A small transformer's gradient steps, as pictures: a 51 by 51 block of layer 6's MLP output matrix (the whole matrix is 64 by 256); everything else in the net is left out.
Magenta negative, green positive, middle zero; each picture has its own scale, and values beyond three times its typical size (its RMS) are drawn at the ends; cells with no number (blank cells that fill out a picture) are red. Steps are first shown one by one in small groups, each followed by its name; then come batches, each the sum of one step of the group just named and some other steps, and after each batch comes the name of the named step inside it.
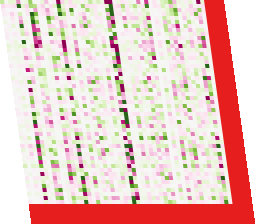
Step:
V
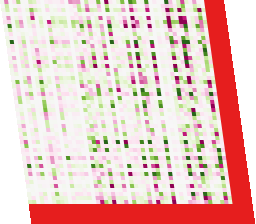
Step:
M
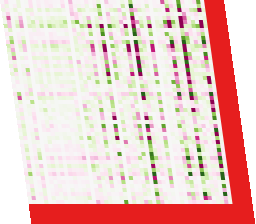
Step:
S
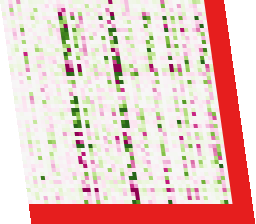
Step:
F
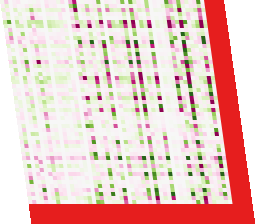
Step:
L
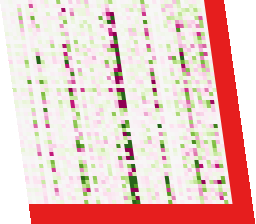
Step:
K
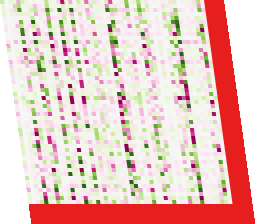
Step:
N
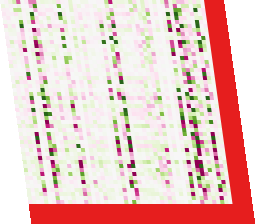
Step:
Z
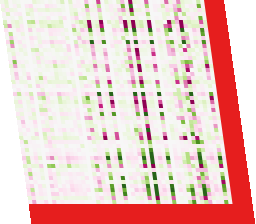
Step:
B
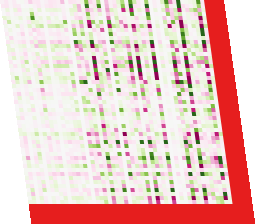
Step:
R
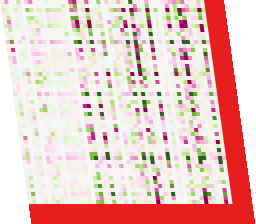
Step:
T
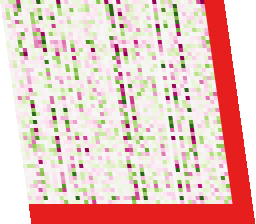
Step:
V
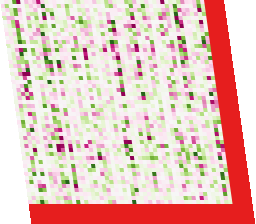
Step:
S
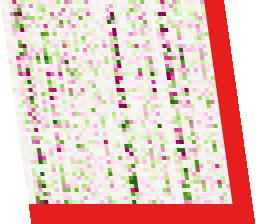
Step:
K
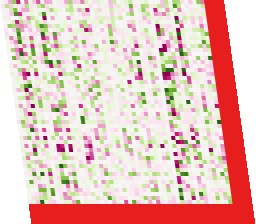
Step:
R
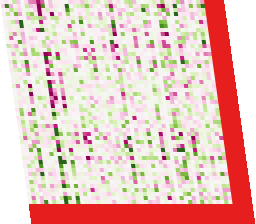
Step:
R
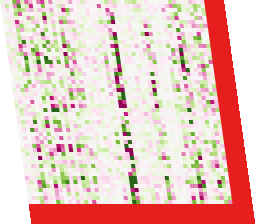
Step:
K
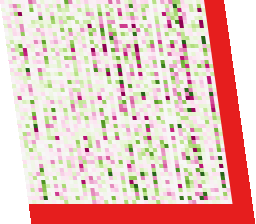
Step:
S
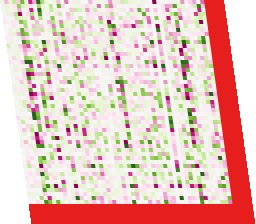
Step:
M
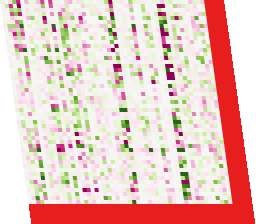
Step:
F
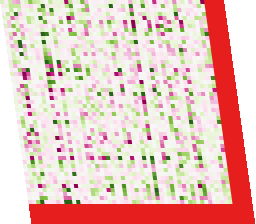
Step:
B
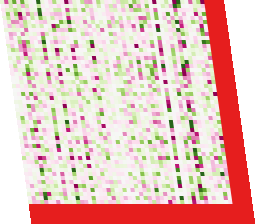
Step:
R
